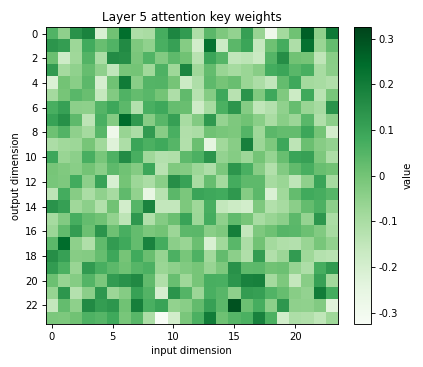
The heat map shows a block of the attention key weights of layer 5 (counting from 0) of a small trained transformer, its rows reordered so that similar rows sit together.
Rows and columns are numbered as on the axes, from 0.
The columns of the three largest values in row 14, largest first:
8, 0, 1
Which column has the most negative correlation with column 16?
20
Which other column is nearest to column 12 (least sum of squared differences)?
17
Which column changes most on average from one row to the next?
15
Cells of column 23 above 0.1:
3
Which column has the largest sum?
6
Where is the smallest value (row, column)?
23, 9
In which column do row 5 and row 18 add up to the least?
22
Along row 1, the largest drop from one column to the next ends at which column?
14
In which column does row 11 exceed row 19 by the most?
21
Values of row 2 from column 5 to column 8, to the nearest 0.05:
0.15 0.15 0 0.05
